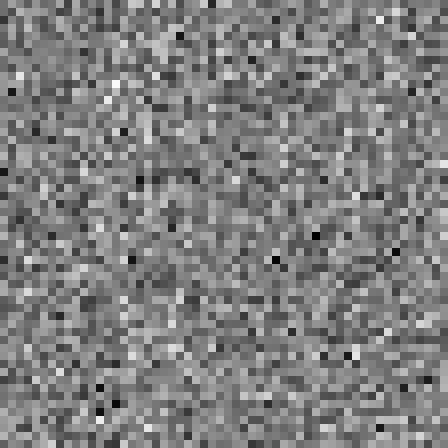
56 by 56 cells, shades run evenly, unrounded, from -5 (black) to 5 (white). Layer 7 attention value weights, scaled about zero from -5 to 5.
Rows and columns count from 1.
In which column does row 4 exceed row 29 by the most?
22
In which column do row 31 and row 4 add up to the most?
8
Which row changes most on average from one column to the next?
10
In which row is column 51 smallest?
49
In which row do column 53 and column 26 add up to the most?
41
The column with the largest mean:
19
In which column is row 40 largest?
16
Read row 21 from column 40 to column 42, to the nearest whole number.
-2 -1 1
